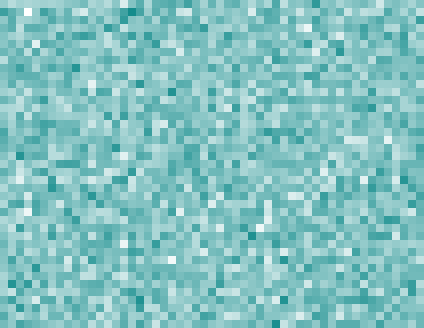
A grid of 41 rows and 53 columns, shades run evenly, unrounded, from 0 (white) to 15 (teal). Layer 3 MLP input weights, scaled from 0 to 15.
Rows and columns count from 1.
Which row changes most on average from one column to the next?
23
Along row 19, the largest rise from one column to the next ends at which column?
33
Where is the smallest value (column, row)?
4, 2
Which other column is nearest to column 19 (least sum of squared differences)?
37
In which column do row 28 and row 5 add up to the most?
49
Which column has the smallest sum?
12
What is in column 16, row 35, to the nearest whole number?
3
